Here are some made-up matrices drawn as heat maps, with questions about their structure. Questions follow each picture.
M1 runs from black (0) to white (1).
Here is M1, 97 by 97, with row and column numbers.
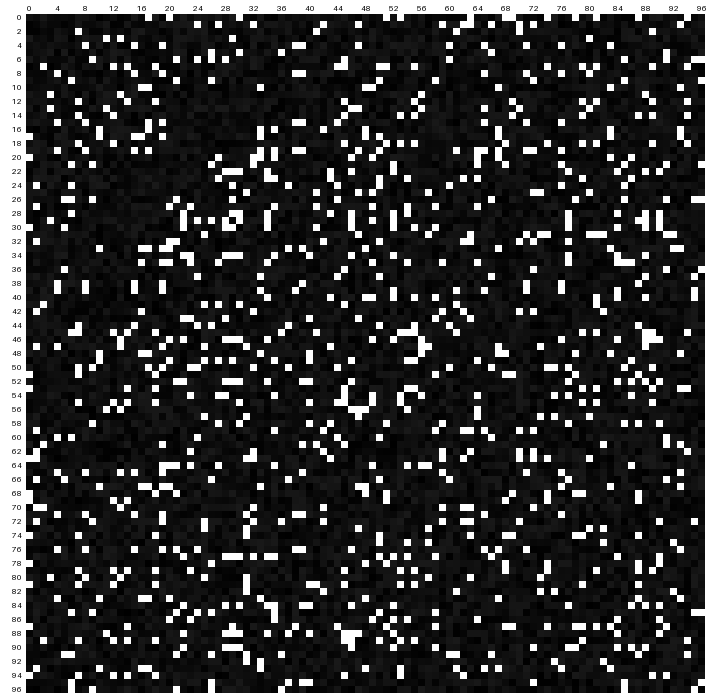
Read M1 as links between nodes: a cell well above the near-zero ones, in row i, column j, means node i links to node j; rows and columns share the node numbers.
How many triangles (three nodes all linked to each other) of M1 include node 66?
7
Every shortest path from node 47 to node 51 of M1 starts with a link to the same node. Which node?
node 43
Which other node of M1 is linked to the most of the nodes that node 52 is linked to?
node 84
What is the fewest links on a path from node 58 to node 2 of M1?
3
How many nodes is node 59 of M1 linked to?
9
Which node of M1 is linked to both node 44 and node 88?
node 37
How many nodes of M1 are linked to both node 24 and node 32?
2
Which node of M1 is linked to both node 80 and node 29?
node 3
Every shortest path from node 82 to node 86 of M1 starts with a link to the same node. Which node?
node 75
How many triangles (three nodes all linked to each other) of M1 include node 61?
3
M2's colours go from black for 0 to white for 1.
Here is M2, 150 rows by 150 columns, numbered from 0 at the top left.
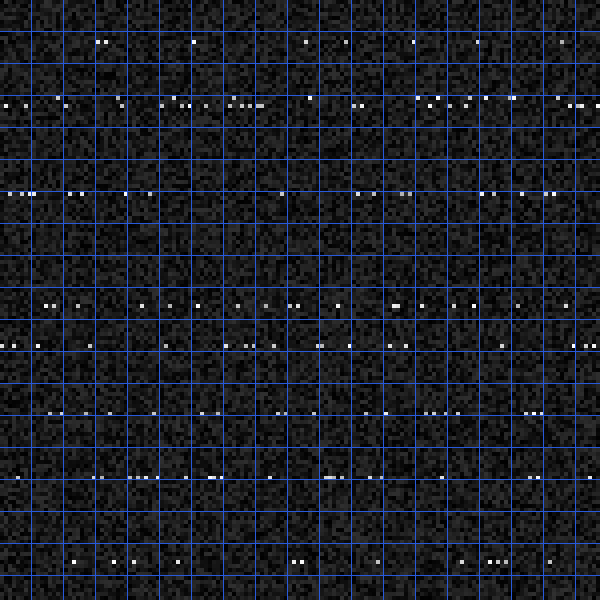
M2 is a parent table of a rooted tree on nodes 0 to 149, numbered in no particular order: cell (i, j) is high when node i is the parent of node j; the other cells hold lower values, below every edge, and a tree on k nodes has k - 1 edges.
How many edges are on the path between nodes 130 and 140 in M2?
3
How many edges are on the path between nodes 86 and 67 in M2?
3
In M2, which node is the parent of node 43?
24
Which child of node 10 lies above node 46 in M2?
119
